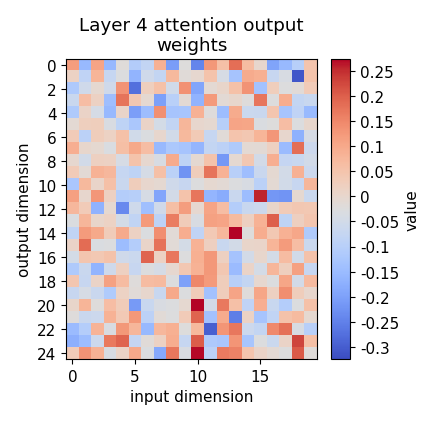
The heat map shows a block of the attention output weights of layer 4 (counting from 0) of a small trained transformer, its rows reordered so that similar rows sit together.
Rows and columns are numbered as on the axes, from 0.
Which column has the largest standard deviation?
10
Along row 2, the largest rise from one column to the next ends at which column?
6
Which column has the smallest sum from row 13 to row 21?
5
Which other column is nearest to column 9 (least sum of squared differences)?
14
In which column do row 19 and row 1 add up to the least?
18
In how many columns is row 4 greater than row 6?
6
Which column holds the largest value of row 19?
17
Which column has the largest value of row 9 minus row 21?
11
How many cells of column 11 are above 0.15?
1
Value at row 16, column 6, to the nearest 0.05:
0.2
